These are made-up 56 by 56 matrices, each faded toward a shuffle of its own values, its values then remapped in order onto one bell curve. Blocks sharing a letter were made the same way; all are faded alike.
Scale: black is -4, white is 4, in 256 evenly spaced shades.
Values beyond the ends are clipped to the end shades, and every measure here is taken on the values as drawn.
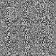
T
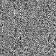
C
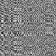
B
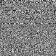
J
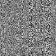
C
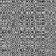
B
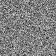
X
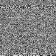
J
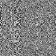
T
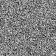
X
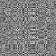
B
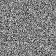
X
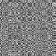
B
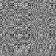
B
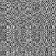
B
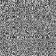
T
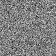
X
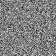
X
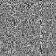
T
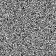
X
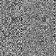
T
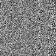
C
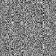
T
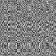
B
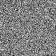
X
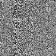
C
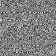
J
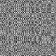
B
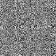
T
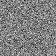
X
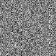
C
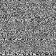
J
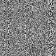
C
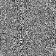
C
